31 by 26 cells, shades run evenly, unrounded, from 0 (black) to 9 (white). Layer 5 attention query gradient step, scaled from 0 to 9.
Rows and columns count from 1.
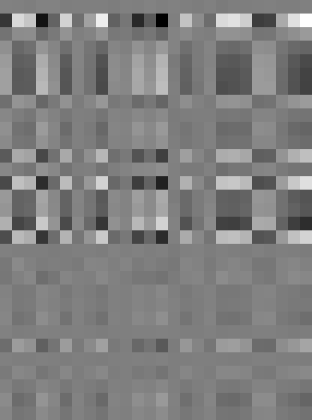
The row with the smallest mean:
17
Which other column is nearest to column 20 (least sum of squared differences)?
25
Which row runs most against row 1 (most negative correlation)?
21
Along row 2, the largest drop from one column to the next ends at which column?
4
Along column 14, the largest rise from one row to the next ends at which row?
15
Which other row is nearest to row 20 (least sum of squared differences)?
28
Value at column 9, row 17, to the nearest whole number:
2
